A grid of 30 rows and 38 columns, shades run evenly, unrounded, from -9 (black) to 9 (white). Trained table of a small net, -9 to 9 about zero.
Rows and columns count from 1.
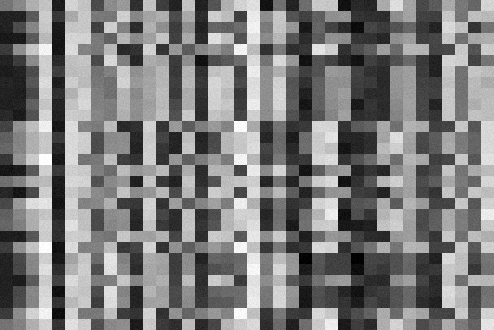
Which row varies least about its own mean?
2
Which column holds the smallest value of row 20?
27
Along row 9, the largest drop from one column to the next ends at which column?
5
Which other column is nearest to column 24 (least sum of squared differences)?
1
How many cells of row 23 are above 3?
14
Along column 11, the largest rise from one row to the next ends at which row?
22
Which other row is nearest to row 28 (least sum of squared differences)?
25
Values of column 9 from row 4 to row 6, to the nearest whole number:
-2 4 6
